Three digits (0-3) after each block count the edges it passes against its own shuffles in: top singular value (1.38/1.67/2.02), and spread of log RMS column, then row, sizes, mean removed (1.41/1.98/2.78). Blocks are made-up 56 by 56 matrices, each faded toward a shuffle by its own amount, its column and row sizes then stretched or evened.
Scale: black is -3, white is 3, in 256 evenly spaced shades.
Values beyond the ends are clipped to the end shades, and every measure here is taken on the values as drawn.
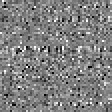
2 0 2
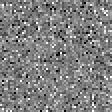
0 0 0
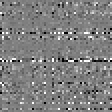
2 2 3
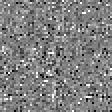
2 0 1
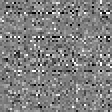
3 1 2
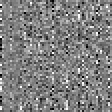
1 3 0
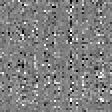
1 3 1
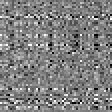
3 1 3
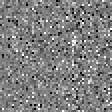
0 2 0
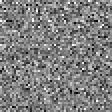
0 0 1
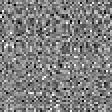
3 0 1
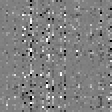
2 3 1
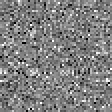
2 0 0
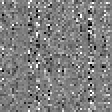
1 3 1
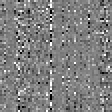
2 3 0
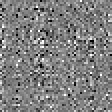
3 2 1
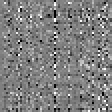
3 3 1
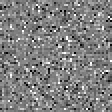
0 0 1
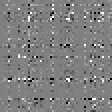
2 3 3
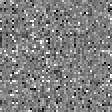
1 2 0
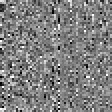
1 3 0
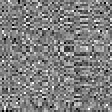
3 0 0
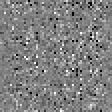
1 2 1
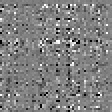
1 3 3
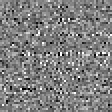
2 0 2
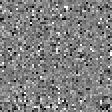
1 1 1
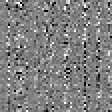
1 3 1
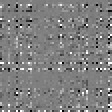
1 3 3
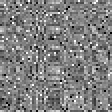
3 0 0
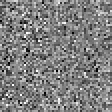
0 1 0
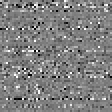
2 1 3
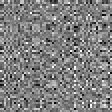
3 1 1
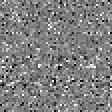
0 1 2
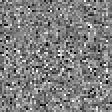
1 1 1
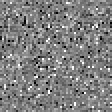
1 0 1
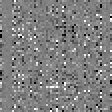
0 3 1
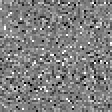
2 0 1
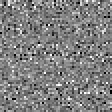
1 0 2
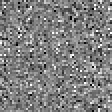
0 2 0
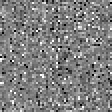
2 2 0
